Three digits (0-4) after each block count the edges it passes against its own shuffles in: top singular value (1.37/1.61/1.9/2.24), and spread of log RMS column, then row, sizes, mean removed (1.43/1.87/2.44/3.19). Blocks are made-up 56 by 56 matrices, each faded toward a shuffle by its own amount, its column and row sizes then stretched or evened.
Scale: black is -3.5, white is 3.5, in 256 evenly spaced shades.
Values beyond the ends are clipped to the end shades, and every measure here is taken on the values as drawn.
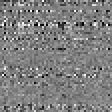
3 1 4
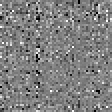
1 3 2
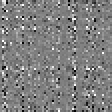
3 4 2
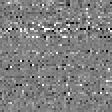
2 0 3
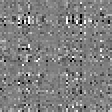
3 3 3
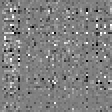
1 3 2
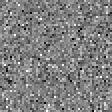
0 1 0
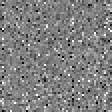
1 2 0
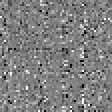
2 2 1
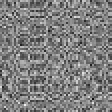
4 0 1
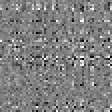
4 2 3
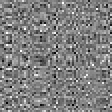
4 2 0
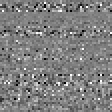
1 1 4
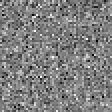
1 1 1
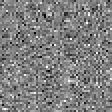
3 0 0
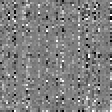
2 4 1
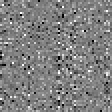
3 2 0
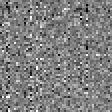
1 3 1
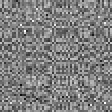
4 0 0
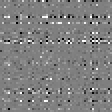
4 2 4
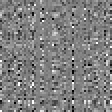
4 4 1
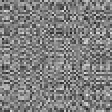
4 2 1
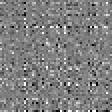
4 3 3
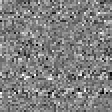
2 0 3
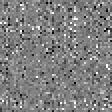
2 2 1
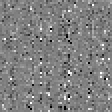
1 2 0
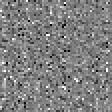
1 2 0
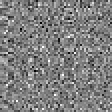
4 1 0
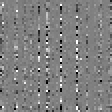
3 4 1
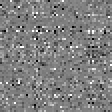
2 1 3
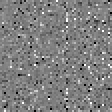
1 2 0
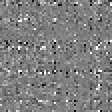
1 3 3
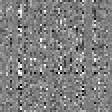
2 4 1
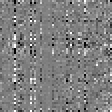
4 4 2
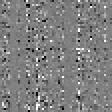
1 4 2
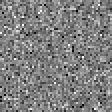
1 0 0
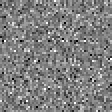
2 0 1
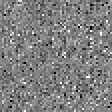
1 1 0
